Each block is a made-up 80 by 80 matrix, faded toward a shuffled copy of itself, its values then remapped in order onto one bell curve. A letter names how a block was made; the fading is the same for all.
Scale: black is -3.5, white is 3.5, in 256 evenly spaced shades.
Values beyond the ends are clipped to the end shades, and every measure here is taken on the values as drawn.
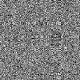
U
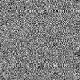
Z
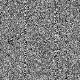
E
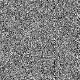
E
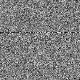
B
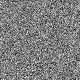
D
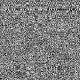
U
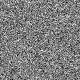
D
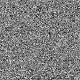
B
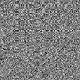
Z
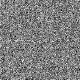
B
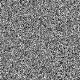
E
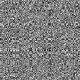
Z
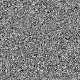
B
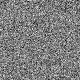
D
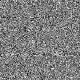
B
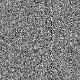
E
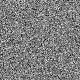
D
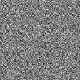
Z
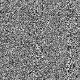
E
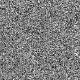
E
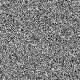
D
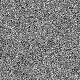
D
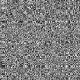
Z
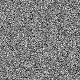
D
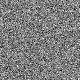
D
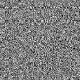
U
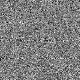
B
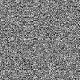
U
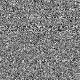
B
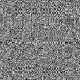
Z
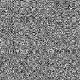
Z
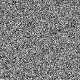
B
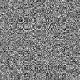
Z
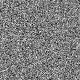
D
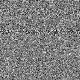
B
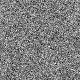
D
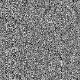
E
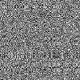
U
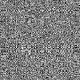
U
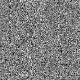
E
